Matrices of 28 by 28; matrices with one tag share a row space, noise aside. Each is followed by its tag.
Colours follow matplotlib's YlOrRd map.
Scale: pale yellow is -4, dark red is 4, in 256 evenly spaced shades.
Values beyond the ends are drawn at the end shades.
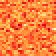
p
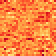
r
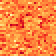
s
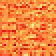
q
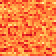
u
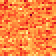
u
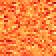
r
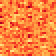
s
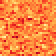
s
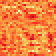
q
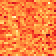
r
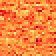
q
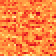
q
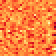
p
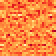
p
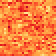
u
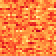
q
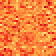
r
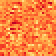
p
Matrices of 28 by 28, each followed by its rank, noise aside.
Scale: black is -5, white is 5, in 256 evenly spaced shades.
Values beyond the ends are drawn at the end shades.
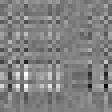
one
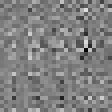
three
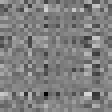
two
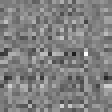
three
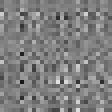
three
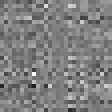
four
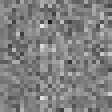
six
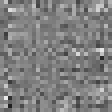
four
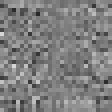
four
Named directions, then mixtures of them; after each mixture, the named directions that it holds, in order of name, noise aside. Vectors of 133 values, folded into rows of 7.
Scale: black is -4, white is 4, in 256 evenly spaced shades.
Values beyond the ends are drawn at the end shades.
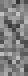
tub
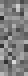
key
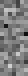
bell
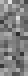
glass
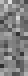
glass.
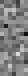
bell.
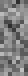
tub.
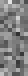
glass.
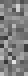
key.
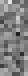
glass.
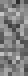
tub.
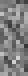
key, tub.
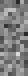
bell, tub.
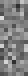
key.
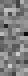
bell.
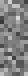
glass, key.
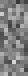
key, tub.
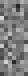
key.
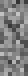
tub.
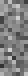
glass, key.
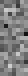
bell.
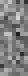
glass, tub.
